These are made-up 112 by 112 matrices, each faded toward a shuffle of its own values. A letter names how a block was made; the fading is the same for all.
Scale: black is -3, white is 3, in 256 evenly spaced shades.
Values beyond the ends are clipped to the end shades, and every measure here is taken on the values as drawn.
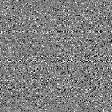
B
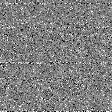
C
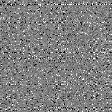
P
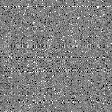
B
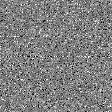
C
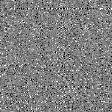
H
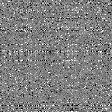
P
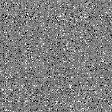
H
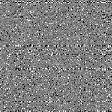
B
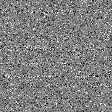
C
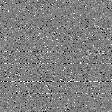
P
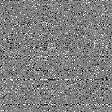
P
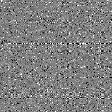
P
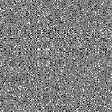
B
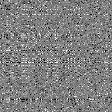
P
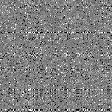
P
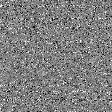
C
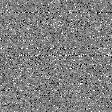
C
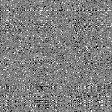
B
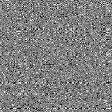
B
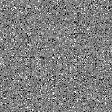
H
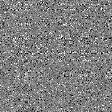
H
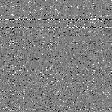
P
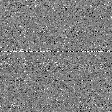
C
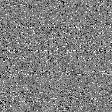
C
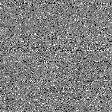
C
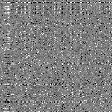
B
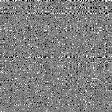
B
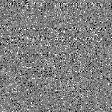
H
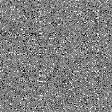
H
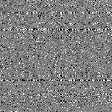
P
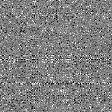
B
